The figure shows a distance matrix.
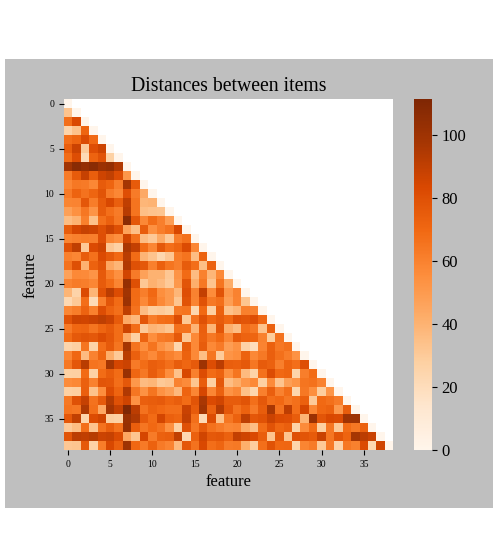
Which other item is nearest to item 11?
17
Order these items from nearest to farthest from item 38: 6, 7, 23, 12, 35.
12, 23, 6, 35, 7
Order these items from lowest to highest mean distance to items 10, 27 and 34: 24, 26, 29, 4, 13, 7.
13, 4, 29, 26, 24, 7
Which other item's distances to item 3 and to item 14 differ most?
37
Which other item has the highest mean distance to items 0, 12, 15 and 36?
7
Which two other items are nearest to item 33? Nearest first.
29, 8
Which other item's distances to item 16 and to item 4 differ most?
35
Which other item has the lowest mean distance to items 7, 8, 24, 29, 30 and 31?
26
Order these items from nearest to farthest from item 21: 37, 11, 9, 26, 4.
11, 9, 26, 4, 37
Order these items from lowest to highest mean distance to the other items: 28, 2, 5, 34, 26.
28, 26, 2, 5, 34
